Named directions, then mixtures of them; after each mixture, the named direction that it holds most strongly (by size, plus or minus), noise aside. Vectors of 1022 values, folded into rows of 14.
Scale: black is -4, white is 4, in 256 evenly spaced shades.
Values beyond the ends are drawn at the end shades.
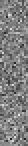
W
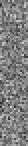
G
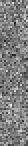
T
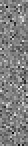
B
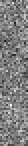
T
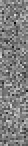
T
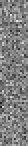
G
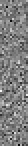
B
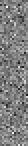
B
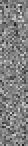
B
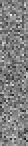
G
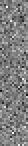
B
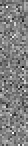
B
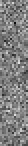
T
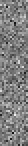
B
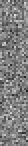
G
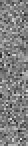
T
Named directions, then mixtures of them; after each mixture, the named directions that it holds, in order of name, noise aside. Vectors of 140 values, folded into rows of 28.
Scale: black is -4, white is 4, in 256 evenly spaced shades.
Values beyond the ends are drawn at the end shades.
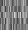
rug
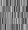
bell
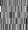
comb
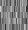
bell, comb.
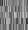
comb, rug.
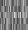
rug.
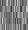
bell.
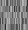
bell, rug.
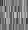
comb, rug.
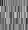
comb, rug.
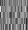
comb.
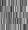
bell.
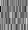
comb.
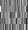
bell, comb.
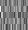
comb, rug.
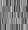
bell.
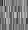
comb, rug.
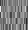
comb.
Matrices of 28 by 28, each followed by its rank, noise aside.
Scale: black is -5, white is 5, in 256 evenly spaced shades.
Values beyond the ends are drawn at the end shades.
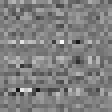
three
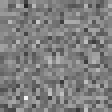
five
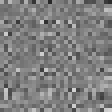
four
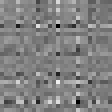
two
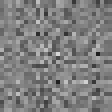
four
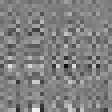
two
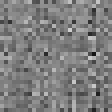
three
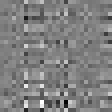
two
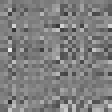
two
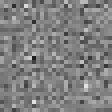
five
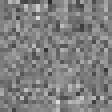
five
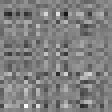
two
